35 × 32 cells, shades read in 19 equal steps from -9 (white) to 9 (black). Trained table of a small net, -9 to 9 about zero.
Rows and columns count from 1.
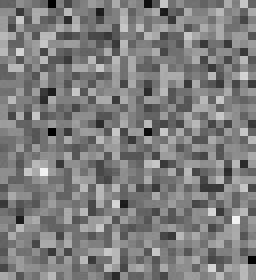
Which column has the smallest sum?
30
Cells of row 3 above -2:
25
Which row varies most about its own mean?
17
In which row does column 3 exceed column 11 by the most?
27
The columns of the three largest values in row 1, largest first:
7, 19, 9
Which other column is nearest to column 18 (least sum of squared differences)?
8
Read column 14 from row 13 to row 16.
-3 0 3 0
